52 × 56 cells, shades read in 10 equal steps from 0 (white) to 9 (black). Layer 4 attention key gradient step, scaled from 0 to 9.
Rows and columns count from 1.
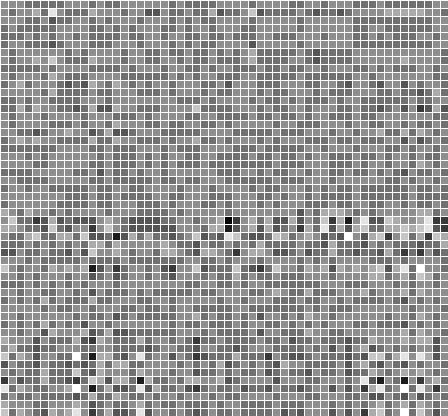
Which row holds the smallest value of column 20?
49
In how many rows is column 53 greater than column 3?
16
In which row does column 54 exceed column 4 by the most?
30
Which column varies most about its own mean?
51
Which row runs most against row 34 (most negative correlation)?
32
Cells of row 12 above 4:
28
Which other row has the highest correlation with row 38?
41
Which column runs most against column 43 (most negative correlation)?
38
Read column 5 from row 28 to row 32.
7 5 2 5 5
